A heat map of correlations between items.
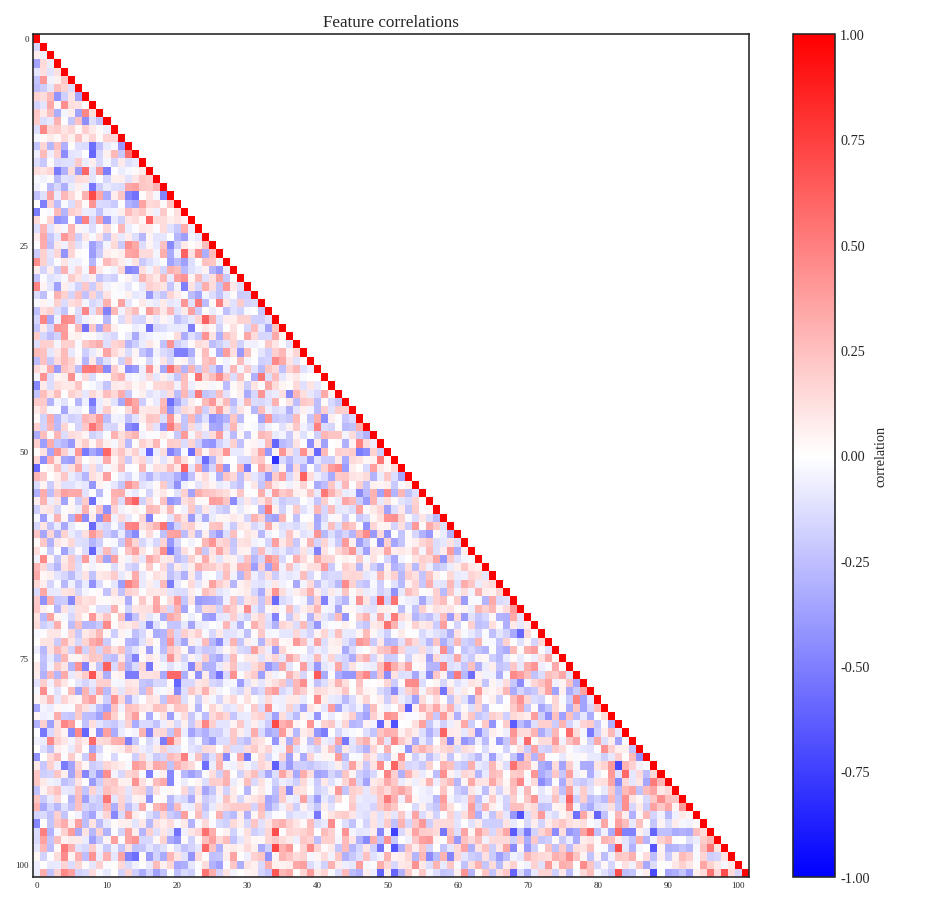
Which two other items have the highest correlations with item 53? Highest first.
38, 78
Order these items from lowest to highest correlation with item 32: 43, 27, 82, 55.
27, 82, 55, 43
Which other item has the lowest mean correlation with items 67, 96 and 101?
51
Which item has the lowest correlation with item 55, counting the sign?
46
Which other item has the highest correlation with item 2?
85
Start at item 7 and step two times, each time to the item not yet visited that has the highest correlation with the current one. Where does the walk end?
22
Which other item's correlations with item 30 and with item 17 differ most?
52
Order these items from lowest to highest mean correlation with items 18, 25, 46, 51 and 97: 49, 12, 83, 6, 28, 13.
83, 28, 12, 6, 49, 13
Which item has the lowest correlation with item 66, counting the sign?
19
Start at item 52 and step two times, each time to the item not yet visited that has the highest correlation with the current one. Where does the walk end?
26
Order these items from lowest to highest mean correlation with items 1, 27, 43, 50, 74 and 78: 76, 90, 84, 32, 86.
84, 86, 90, 32, 76
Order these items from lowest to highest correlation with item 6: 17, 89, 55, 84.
17, 89, 55, 84
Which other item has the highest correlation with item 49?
68
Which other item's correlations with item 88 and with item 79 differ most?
96
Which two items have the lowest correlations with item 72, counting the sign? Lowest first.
69, 90
